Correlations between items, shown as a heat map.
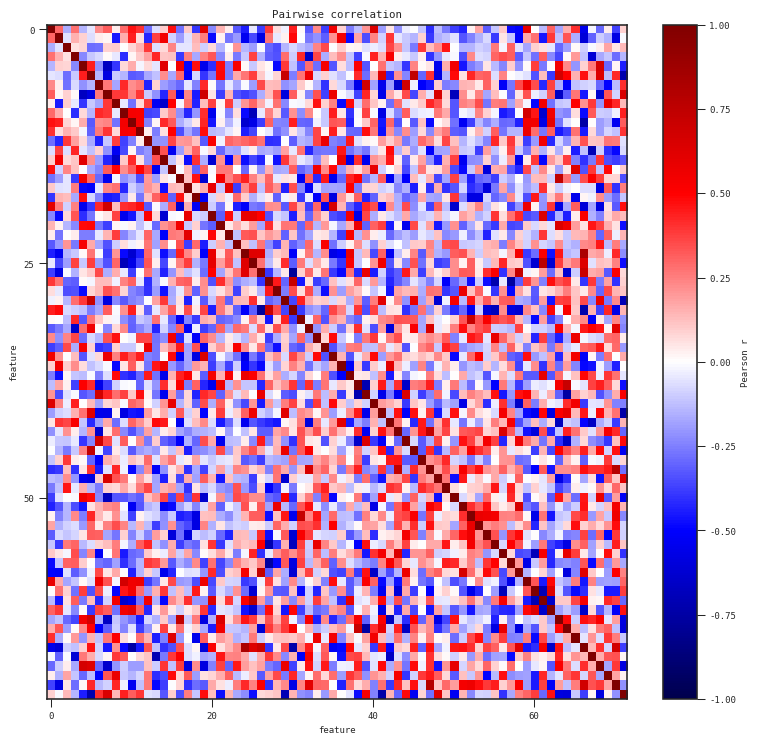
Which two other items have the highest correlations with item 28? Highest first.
51, 27
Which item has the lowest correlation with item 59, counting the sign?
57
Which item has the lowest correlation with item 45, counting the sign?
71
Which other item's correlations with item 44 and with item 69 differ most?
6
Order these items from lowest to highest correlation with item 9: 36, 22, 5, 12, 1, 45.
12, 22, 5, 45, 36, 1
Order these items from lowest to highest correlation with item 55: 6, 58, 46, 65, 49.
46, 6, 65, 58, 49
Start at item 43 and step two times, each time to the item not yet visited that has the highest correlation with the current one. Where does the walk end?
70
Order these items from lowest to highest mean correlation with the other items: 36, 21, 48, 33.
36, 48, 21, 33
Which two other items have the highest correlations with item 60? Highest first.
62, 10
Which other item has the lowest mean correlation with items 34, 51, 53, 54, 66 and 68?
30
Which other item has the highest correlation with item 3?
42
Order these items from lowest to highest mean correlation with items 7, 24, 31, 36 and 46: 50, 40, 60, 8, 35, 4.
4, 60, 50, 40, 8, 35
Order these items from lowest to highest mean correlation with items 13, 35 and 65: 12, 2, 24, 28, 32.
24, 32, 12, 2, 28
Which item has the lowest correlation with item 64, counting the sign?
39
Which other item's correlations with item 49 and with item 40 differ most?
0
